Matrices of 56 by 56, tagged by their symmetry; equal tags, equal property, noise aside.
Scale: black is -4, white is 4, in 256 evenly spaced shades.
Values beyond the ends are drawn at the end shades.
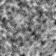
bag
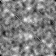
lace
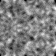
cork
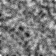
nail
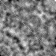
nail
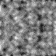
cork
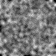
nail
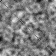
bag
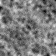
nail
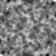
lace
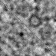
nail
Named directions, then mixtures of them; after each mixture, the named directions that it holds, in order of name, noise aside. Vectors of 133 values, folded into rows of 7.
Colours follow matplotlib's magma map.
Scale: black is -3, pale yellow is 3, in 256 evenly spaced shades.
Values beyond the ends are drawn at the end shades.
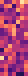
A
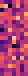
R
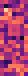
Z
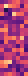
Z.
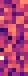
A, R, Z.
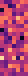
A, R, Z.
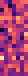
A, R, Z.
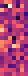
R.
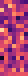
A, R, Z.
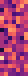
A, R, Z.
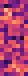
Z.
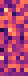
A, R, Z.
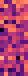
A, R.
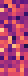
A, R.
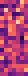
A, Z.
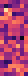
Z.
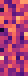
A, R, Z.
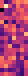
A, R, Z.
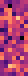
R, Z.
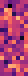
R, Z.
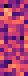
Z.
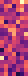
A.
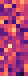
A.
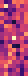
A, R, Z.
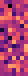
R, Z.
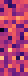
A, R, Z.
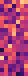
A.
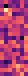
Z.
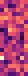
A, R, Z.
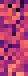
A, R.
